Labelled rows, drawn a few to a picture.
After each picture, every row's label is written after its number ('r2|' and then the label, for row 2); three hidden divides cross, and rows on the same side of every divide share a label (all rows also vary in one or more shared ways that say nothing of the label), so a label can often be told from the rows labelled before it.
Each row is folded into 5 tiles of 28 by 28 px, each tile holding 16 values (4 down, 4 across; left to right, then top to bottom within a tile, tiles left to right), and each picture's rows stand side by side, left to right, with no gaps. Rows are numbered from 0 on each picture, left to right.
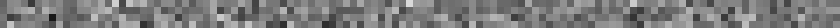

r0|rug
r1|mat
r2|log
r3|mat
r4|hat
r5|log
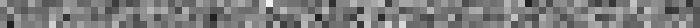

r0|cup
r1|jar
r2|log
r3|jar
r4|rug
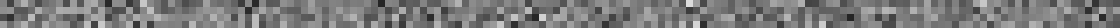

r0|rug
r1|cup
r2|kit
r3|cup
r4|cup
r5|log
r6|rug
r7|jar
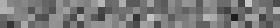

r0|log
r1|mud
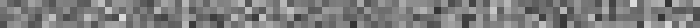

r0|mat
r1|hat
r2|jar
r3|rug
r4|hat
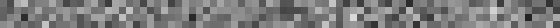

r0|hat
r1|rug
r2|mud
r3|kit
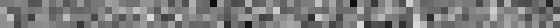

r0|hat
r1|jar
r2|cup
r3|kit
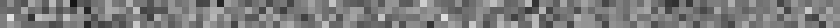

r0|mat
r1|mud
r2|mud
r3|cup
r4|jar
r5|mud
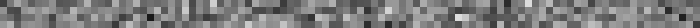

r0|rug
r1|kit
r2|mud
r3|cup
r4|rug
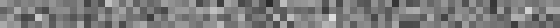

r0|kit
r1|kit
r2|mat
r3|log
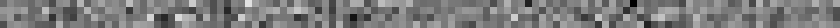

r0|jar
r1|mud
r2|rug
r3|jar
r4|jar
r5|rug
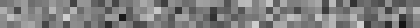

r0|jar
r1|mat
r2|cup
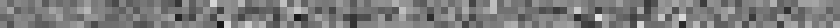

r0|jar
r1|hat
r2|rug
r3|kit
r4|kit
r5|mud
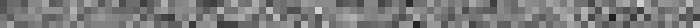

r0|kit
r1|hat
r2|hat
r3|log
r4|jar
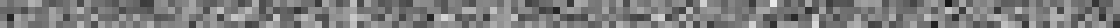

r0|cup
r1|rug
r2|mud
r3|cup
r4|rug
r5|kit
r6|log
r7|log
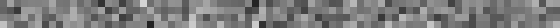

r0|kit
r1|cup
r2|mat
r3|rug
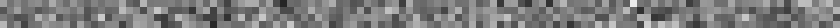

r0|kit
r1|kit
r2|mud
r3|mud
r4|mud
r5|mat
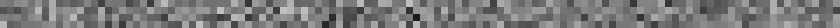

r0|kit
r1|rug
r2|jar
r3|jar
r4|jar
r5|kit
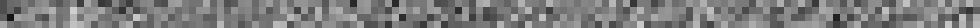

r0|kit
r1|cup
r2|jar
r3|cup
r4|cup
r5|log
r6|cup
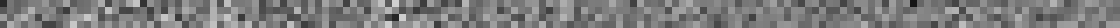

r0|mat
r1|mud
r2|mud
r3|mud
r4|jar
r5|kit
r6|log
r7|kit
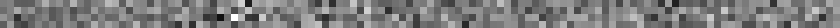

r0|mud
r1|jar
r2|rug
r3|jar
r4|cup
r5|log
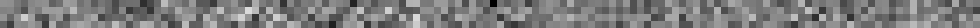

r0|cup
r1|hat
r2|cup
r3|jar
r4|mat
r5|mat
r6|kit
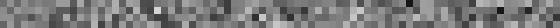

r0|log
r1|mud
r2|kit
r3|jar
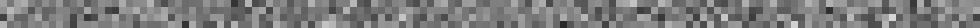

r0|rug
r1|cup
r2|mud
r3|hat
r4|mat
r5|mud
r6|log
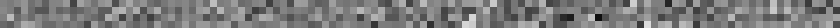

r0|log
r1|kit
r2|rug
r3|mud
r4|hat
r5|rug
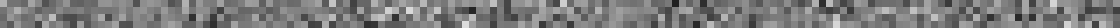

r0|cup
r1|rug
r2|log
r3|mud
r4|jar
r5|kit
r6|rug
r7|rug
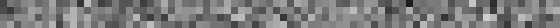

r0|mud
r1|rug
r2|rug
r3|hat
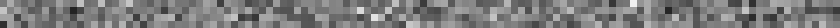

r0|log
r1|mat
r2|kit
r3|rug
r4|rug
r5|rug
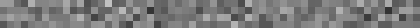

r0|mat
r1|mud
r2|rug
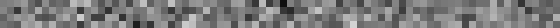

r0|hat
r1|mat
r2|mud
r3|kit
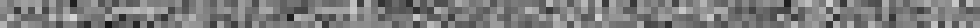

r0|log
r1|jar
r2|kit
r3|cup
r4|jar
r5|mat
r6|hat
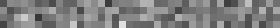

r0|log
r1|cup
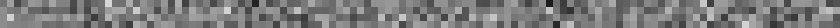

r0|mat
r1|jar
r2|kit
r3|hat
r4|mud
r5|hat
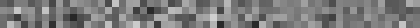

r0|rug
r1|hat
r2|jar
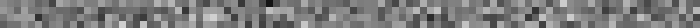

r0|log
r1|mud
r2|log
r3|kit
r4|mat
